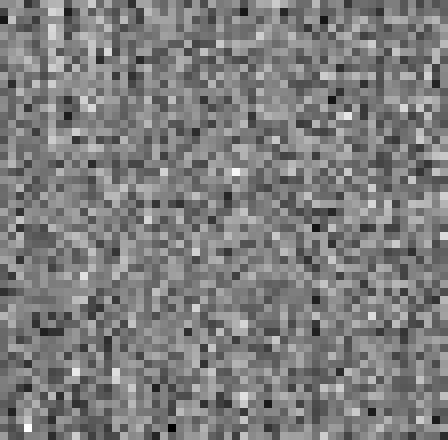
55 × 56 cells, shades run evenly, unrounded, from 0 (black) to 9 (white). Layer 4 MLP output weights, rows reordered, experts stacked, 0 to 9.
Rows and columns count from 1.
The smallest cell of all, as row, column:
54, 22
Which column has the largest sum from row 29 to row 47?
10
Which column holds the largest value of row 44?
27
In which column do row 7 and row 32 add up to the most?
12
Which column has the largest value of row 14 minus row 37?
51
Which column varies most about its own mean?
7
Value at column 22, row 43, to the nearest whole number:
4
